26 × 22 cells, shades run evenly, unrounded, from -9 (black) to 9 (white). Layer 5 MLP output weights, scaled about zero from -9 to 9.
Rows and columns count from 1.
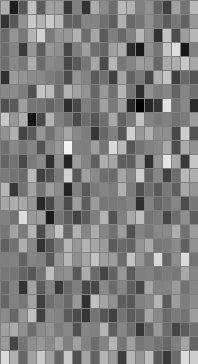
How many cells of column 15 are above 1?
6
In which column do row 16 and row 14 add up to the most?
3
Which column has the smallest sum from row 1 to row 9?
8
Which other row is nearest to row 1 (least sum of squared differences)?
14
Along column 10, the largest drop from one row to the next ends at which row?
21
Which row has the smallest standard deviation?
25
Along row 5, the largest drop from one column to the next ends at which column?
12
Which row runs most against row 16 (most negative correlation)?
4
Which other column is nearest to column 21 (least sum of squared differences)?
15
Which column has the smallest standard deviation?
7
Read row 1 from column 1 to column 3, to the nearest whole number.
3 -7 -3
